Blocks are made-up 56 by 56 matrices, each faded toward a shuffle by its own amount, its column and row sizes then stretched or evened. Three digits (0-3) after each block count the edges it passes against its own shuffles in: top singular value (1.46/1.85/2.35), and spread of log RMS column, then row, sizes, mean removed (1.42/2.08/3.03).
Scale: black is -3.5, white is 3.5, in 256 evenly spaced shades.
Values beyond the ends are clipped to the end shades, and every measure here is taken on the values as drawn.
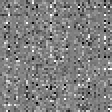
0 3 1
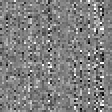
1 3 0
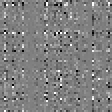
2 3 2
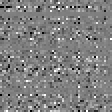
0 2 3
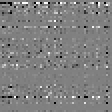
2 2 3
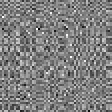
3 0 0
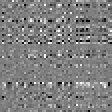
3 2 3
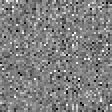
1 0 0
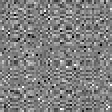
3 1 0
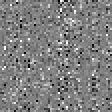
1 2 0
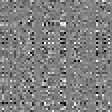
3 3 2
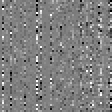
1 3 0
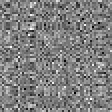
3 1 0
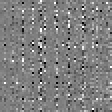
1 3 1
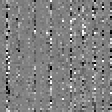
1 3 0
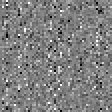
0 2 0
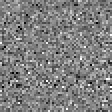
0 0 1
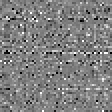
2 0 2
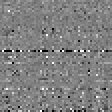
2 1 2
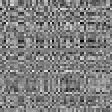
3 1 3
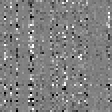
1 3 1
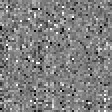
1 1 1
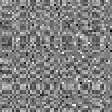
3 0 1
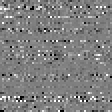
1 0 3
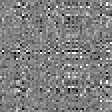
3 2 2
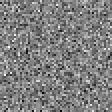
0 0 0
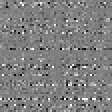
1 1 3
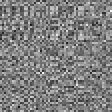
3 1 1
